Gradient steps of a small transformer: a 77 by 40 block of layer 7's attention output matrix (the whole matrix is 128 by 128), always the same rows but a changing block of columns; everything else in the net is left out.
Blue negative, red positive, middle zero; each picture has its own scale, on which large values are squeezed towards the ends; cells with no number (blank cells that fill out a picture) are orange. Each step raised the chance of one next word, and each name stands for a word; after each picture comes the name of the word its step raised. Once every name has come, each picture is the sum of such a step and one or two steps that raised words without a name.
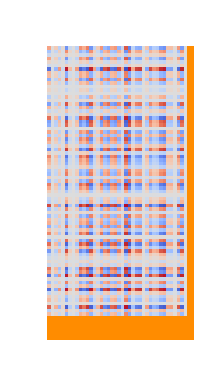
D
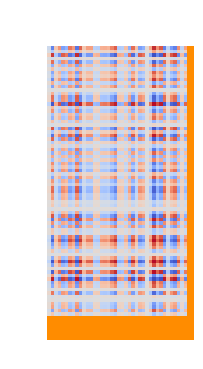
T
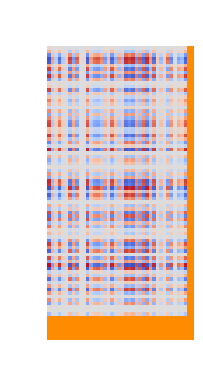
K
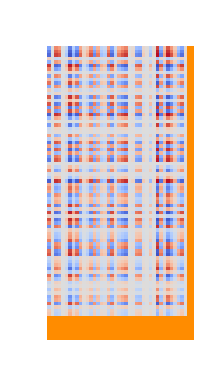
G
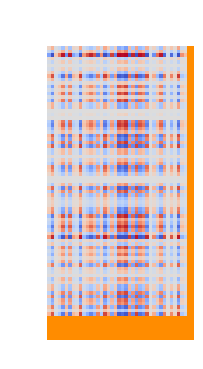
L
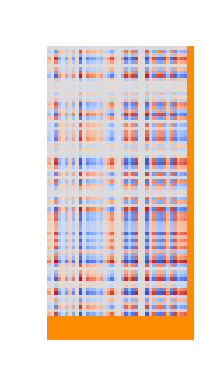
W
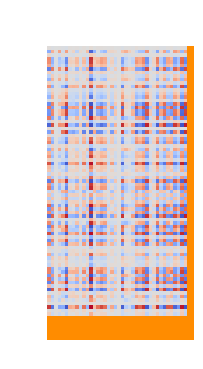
D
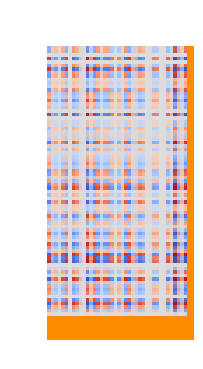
W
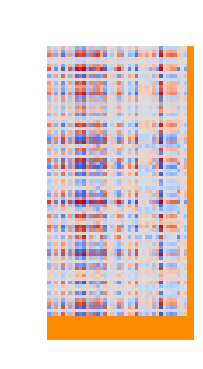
L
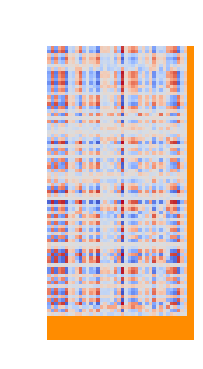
W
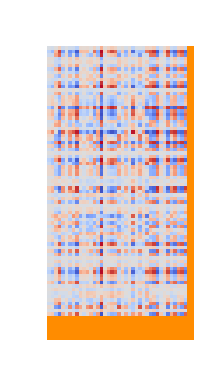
L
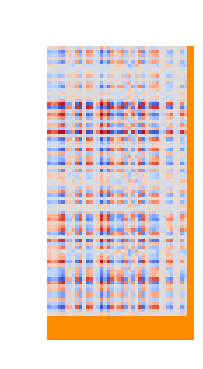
T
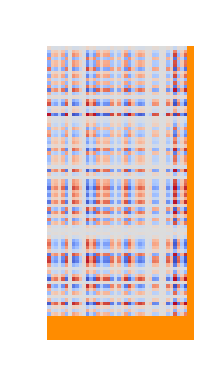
T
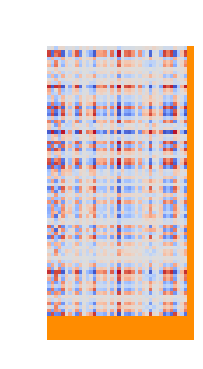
L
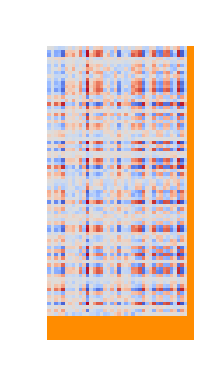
L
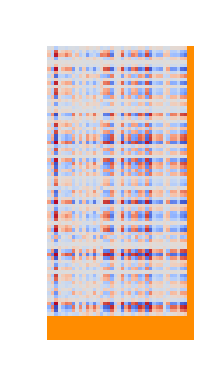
L
